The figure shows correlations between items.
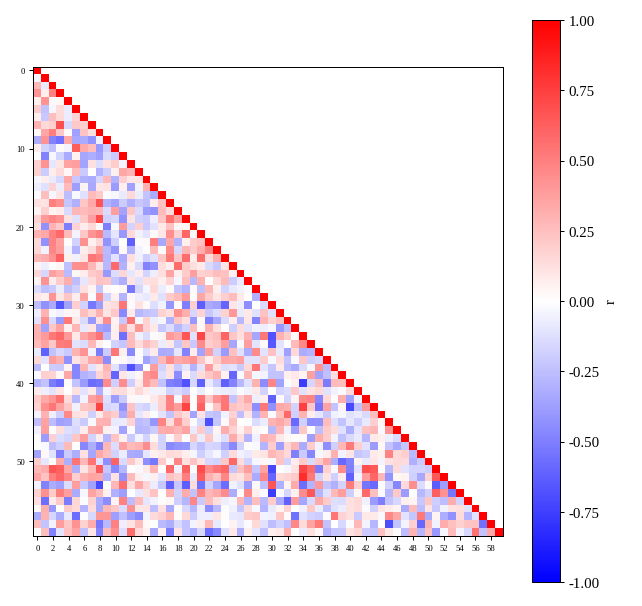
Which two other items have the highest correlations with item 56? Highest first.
59, 12
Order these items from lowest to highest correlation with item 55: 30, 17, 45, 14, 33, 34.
34, 45, 14, 17, 30, 33
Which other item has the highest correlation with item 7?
3
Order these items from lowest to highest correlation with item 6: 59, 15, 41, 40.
40, 59, 41, 15
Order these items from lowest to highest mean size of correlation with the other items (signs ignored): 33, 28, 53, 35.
28, 33, 35, 53
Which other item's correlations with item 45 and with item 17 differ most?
22
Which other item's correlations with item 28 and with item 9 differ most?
32
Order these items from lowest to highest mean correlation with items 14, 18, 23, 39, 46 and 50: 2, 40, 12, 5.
40, 5, 12, 2
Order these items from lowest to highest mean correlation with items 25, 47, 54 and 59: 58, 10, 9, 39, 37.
39, 9, 37, 58, 10
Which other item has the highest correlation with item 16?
45
